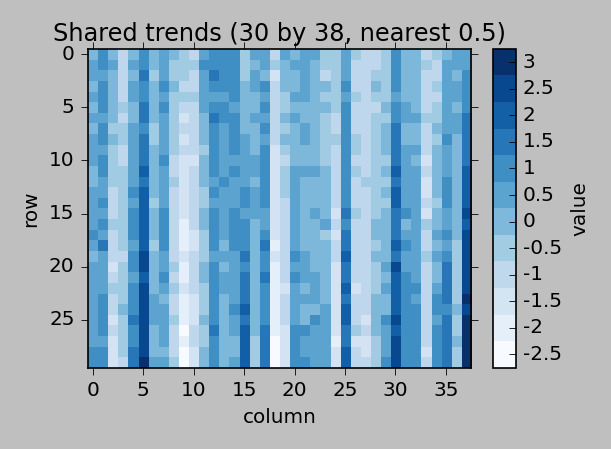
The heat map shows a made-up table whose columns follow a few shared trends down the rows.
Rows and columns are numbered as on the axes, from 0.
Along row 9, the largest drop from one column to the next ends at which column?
18
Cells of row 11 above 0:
19
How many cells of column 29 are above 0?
7
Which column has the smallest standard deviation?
27
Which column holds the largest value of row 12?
37
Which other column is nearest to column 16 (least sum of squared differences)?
36
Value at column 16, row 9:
0
